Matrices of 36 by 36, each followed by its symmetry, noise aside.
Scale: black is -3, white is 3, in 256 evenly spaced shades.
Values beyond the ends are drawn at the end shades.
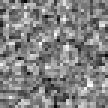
symmetric.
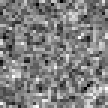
symmetric.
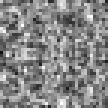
mirrored top to bottom.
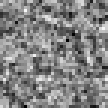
symmetric across the other diagonal.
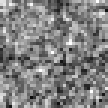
symmetric.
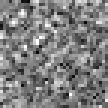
symmetric.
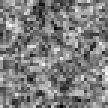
no symmetry.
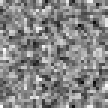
mirrored top to bottom.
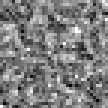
symmetric across the other diagonal.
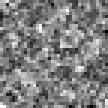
symmetric across the other diagonal.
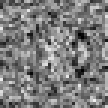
mirrored top to bottom.
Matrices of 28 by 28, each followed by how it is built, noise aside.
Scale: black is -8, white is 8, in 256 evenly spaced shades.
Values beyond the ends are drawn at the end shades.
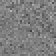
upper triangular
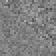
upper triangular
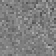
upper triangular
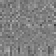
low rank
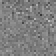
upper triangular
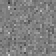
uneven columns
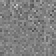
upper triangular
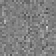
uneven columns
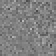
upper triangular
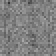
blocks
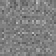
low rank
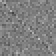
diagonal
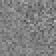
upper triangular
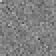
diagonal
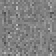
uneven columns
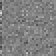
uneven columns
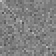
diagonal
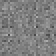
low rank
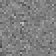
uneven columns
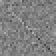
diagonal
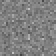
uneven columns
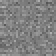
blocks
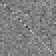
diagonal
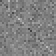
diagonal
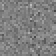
uneven columns
